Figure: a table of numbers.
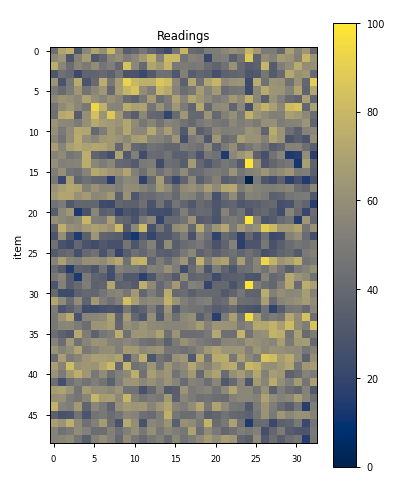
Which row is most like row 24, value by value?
32
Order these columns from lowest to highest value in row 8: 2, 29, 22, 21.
21, 22, 29, 2
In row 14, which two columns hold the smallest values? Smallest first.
30, 13
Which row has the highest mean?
39
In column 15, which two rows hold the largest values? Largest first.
1, 6
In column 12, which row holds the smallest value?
23
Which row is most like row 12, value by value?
18
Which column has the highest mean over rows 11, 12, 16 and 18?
2
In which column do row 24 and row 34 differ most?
27
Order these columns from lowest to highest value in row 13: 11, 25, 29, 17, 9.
29, 11, 9, 25, 17
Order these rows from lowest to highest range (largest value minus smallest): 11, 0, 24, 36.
36, 24, 11, 0
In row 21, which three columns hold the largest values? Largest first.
24, 4, 7
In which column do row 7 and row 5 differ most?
5
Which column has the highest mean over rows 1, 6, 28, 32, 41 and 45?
14
